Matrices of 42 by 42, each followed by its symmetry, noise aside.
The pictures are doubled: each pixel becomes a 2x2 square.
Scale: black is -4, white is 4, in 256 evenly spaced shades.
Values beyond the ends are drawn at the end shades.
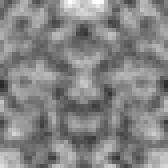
mirrored left to right.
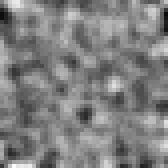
antisymmetric.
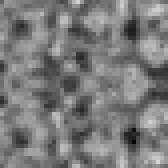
mirrored top to bottom.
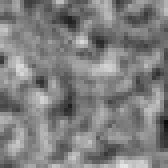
antisymmetric.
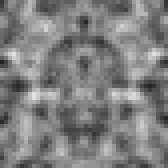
mirrored left to right.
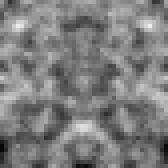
mirrored left to right.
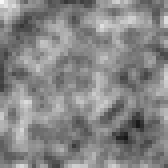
symmetric.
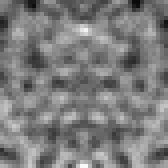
mirrored left to right.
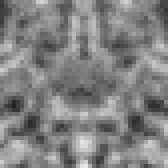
mirrored left to right.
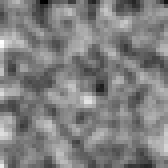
antisymmetric.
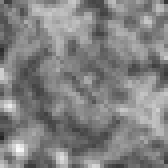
symmetric across the other diagonal.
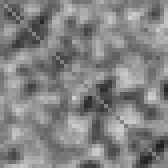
symmetric.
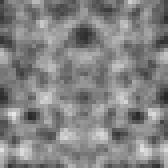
mirrored left to right.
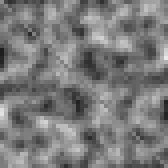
same after a half turn.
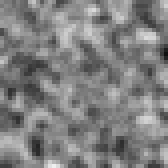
antisymmetric.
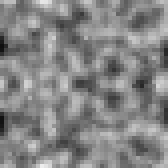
mirrored top to bottom.
